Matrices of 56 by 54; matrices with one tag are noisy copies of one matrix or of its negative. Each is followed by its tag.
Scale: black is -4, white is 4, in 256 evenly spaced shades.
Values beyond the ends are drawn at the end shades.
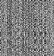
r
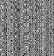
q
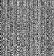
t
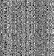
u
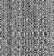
r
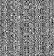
q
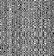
r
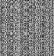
q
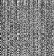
t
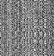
r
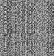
u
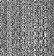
r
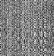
r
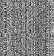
u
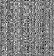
q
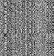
u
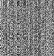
t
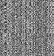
u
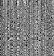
t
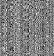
q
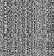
u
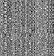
u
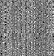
u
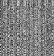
t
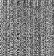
t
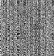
t
